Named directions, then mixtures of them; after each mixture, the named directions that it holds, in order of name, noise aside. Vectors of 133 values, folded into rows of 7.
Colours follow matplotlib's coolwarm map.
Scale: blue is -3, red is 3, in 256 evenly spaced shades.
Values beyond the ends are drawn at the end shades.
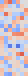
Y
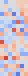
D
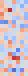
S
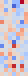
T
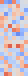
Y.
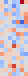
D, T.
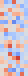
S, Y.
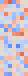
Y.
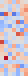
D, Y.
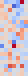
S, T.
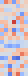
D, S, Y.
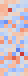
S, Y.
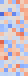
D, S, Y.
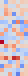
D, S.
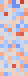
T, Y.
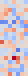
D, S.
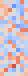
S, T, Y.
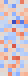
D, S, T.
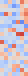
D, T, Y.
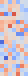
D, Y.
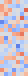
S, Y.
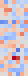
D, S.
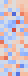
D.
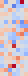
D, S, T.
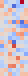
D, S, T.
